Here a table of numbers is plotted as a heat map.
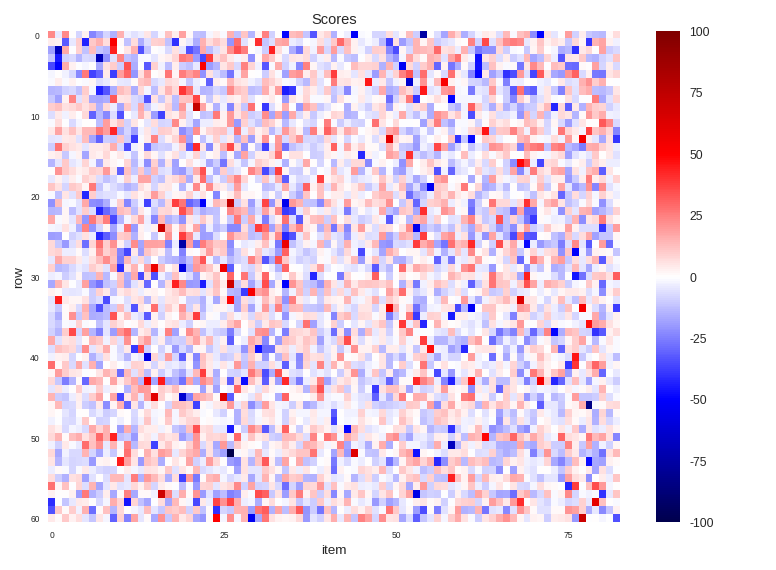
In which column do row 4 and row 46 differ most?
78
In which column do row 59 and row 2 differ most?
1
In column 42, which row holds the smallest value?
30
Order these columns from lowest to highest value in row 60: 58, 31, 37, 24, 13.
37, 13, 58, 31, 24
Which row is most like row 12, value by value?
50
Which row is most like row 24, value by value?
57
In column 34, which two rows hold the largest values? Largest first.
26, 43
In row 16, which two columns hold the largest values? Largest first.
68, 69
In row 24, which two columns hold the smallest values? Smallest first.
53, 80
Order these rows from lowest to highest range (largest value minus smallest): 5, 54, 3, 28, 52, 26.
54, 28, 5, 3, 26, 52
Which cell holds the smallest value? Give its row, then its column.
52, 26
